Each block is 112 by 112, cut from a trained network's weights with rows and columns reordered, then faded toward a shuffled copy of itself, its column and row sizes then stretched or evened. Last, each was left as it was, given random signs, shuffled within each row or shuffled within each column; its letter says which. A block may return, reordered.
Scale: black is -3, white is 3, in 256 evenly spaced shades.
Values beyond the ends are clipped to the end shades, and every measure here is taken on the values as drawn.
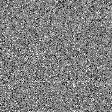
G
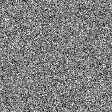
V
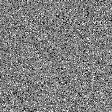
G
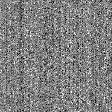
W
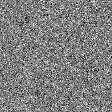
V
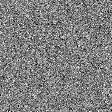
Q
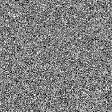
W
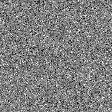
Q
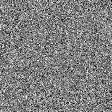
Q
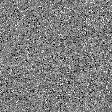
G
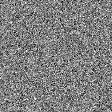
G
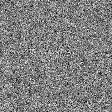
Q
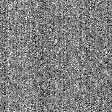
W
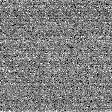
Q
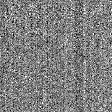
W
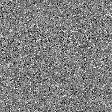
G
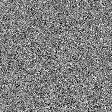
Q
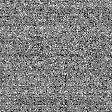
W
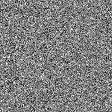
V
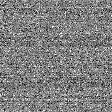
W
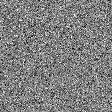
Q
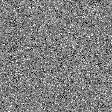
V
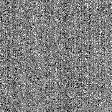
W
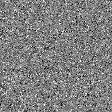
Q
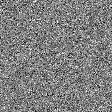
Q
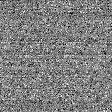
Q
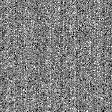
W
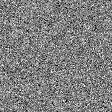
Q
